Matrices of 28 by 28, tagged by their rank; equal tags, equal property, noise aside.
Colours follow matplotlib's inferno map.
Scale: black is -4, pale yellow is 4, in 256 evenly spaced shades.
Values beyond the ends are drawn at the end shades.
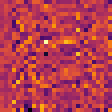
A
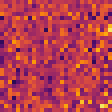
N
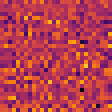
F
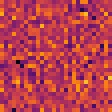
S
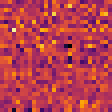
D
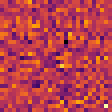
N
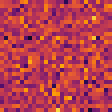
N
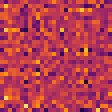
A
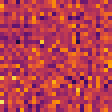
N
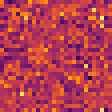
D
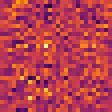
F
